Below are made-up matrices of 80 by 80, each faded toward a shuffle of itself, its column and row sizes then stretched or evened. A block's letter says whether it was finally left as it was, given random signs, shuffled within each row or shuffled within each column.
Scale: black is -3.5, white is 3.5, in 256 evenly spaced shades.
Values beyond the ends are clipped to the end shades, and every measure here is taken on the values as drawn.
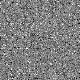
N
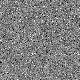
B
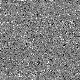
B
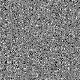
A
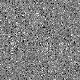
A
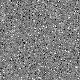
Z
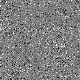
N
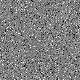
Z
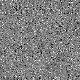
A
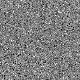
N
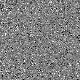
N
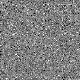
A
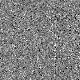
N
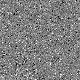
Z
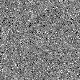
B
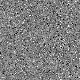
Z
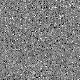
A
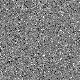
Z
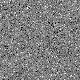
Z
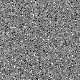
Z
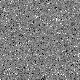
B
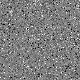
N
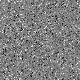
Z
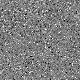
B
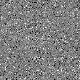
A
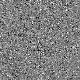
N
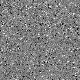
B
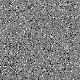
A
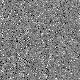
Z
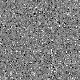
A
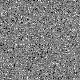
B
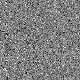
Z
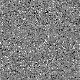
N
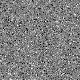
B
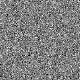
A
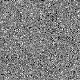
A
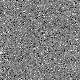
Z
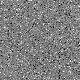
Z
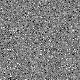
N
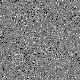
N
